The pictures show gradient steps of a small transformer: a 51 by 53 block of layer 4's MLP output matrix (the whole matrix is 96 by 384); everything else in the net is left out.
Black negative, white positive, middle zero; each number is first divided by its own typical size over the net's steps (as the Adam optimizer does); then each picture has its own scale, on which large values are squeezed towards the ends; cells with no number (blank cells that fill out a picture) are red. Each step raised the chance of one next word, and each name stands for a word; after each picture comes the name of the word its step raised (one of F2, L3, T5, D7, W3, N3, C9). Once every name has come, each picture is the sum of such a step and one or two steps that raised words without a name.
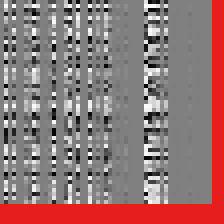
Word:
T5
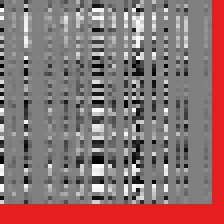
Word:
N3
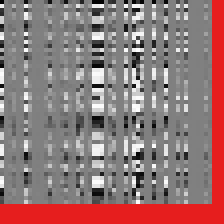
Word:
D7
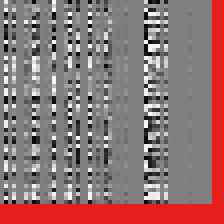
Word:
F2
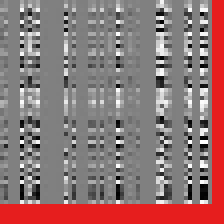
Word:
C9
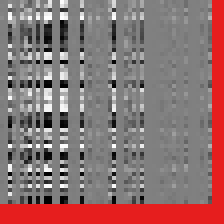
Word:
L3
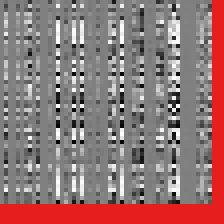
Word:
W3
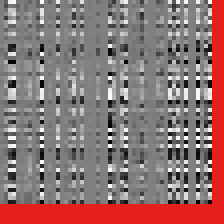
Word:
L3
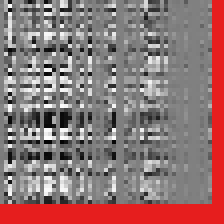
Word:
W3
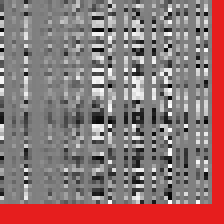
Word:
C9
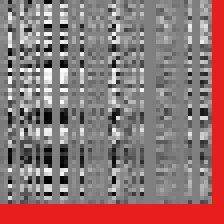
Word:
W3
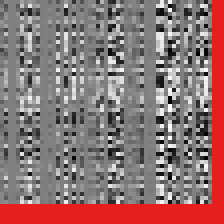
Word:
T5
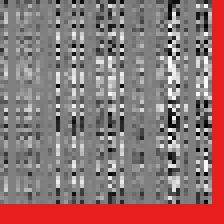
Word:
D7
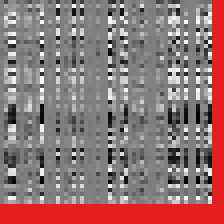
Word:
T5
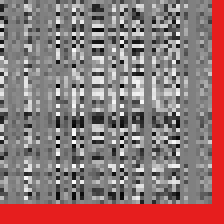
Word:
C9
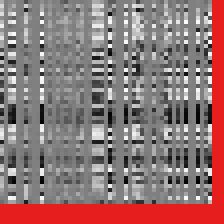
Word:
W3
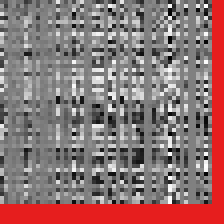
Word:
T5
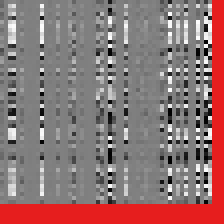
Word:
W3
